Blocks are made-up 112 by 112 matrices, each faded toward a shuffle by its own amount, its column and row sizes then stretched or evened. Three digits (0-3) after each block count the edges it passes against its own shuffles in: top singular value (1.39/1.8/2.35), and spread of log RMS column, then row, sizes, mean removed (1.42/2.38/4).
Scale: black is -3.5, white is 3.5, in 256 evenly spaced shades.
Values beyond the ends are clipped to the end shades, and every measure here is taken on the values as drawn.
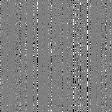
2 3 1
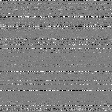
3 0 3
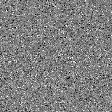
1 0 1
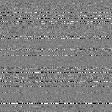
3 0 3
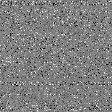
0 0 2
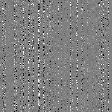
2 3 0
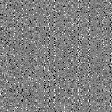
3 2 0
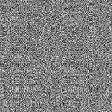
3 1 0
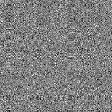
3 1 1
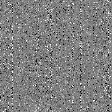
1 2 0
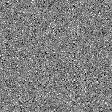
1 0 0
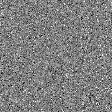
0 1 0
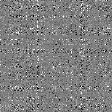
1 2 2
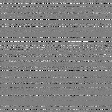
3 0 3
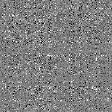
0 2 2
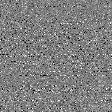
1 0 2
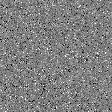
1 0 0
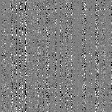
1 3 1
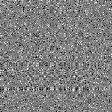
3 0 1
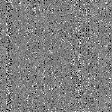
1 2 1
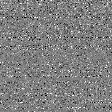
0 0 2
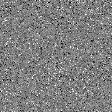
0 1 1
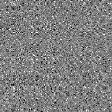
3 1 1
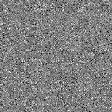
2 0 1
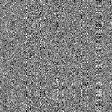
3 2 0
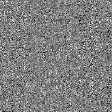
1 2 1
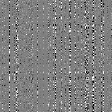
3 3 1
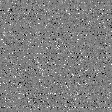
0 0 2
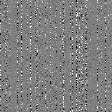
1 3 0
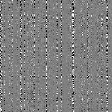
3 3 1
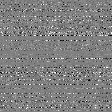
1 0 3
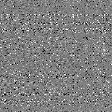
2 1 2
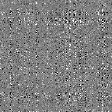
1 2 2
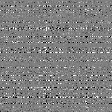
3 1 3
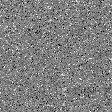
1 0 0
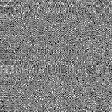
3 0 1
